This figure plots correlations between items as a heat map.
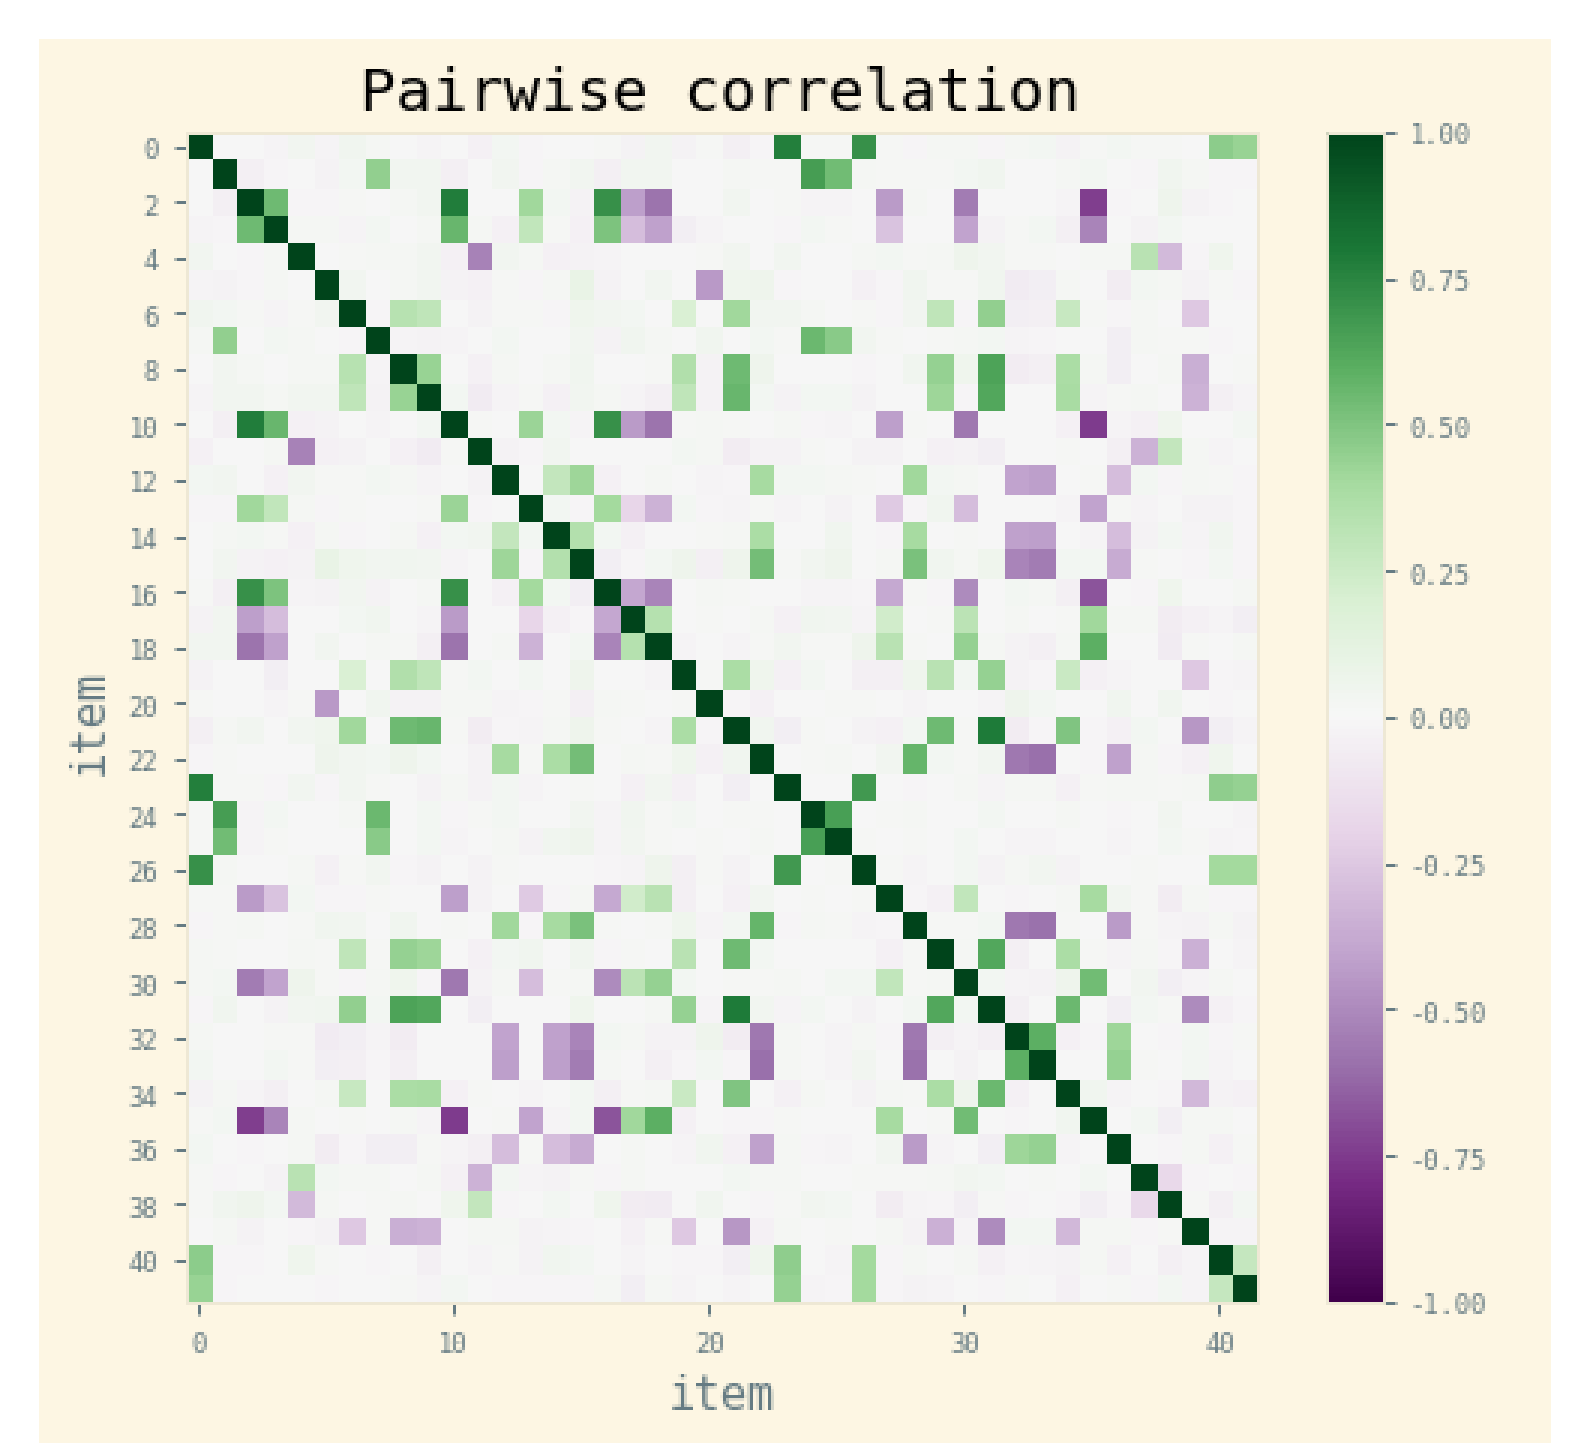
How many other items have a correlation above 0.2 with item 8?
7
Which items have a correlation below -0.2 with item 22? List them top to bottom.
32, 33, 36
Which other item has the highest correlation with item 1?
24
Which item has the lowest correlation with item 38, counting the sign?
4
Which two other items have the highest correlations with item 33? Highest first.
32, 36
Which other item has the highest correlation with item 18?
35
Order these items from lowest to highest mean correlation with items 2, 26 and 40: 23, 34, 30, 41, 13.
30, 34, 13, 41, 23
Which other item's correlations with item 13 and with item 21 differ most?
31
